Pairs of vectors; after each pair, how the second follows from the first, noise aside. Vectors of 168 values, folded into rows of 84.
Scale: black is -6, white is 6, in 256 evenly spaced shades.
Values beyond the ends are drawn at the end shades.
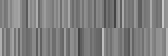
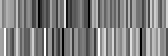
reversed, scaled up.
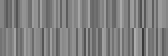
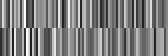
reversed, negated, scaled up.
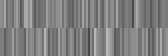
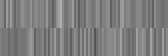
reversed, shrunk.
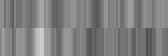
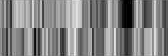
reversed, negated, scaled up.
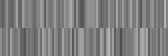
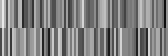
negated, scaled up.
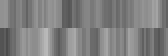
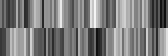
reversed, scaled up.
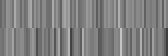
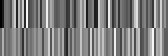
reversed, scaled up.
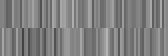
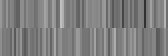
reversed, partly zeroed.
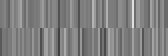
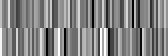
negated, scaled up.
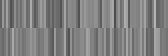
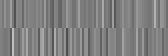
reversed, partly zeroed.
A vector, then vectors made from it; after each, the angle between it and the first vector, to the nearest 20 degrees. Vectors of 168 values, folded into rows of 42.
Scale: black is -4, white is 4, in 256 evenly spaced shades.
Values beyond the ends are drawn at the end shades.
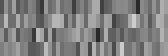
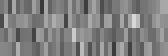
40 degrees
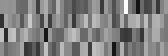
60 degrees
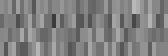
120 degrees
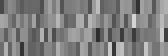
40 degrees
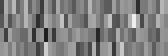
40 degrees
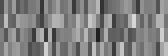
20 degrees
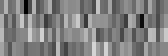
80 degrees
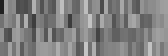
60 degrees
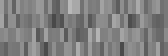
140 degrees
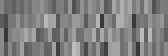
100 degrees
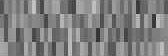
60 degrees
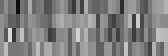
80 degrees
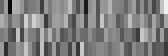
80 degrees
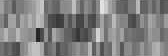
140 degrees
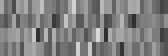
140 degrees
